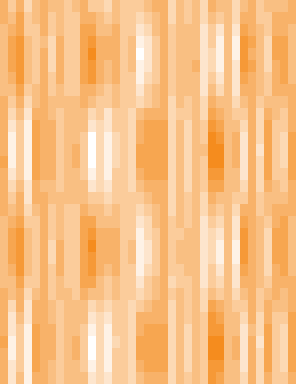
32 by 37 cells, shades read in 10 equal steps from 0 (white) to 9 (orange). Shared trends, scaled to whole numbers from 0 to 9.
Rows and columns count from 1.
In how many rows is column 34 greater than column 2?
17
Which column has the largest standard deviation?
12
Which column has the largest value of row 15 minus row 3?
28
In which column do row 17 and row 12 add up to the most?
27
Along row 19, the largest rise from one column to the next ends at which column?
31
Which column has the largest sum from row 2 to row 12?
3
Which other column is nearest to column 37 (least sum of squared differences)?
1
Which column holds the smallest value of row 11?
4
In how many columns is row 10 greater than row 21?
14
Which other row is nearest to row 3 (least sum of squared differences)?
19
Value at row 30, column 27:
9
